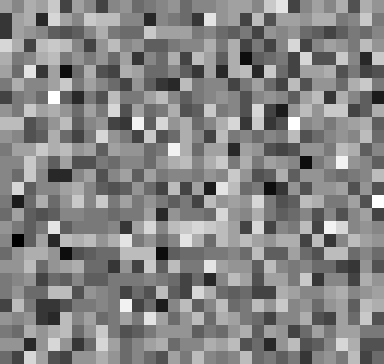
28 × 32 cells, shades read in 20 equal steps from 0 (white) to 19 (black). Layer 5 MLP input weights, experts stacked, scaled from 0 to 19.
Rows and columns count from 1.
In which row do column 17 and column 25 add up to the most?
6
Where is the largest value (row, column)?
19, 2
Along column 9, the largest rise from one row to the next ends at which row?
12
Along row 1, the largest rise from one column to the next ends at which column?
25
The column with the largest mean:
23
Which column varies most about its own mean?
5
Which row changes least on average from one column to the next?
3
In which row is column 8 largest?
4
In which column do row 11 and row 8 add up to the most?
7
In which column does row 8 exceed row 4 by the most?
1
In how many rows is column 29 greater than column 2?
10
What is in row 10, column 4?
11
